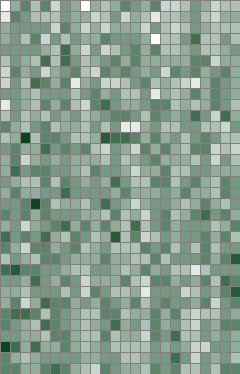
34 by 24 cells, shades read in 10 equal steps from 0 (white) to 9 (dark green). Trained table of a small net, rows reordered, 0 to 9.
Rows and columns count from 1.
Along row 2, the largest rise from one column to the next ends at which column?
2
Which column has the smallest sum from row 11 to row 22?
22
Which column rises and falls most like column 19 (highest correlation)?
8
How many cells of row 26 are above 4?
13
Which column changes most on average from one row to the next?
11
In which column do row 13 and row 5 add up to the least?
9
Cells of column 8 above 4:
13
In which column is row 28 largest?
5
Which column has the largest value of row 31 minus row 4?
16
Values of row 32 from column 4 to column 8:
7 4 4 6 4
